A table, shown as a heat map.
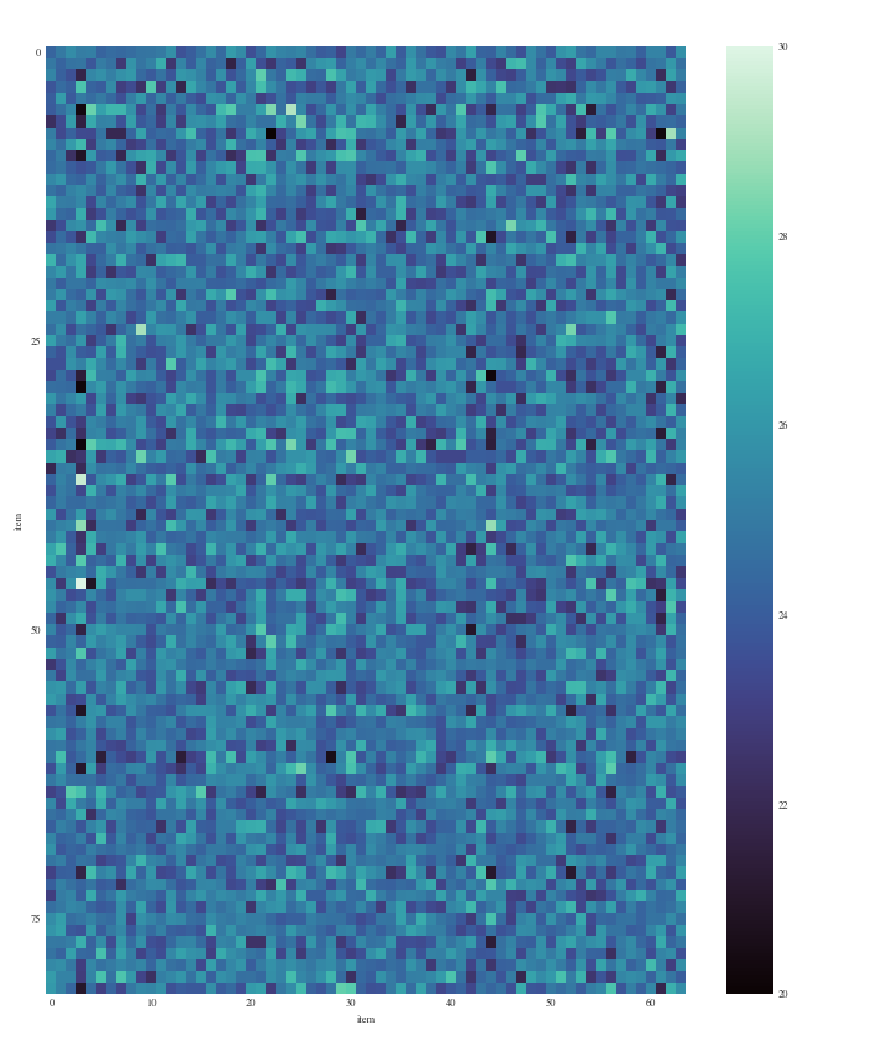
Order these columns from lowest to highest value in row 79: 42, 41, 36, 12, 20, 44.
44, 42, 20, 12, 41, 36
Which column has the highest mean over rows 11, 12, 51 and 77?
22
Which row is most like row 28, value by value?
71
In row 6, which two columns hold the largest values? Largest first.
25, 49
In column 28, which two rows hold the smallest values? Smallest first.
61, 21
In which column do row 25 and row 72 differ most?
7
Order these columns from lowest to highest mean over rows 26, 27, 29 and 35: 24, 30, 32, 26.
26, 32, 30, 24
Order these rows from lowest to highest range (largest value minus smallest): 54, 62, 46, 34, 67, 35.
54, 67, 35, 62, 34, 46
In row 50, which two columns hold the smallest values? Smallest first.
42, 3
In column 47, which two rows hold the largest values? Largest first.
9, 1
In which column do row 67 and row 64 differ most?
21
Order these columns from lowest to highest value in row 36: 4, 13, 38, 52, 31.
13, 38, 52, 4, 31
